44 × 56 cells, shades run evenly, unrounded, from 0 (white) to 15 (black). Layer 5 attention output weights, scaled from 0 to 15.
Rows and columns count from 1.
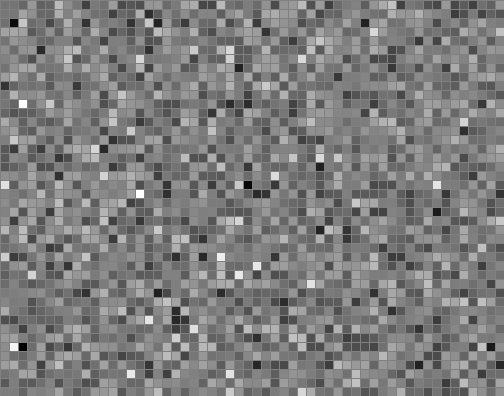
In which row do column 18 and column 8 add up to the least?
26
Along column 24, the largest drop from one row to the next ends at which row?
14
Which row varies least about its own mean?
28
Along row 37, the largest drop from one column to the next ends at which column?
22
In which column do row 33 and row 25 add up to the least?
12
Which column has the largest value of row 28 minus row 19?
43
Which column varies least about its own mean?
46
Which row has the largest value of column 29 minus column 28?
3
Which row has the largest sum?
33
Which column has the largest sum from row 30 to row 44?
49
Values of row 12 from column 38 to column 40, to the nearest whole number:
7 9 8
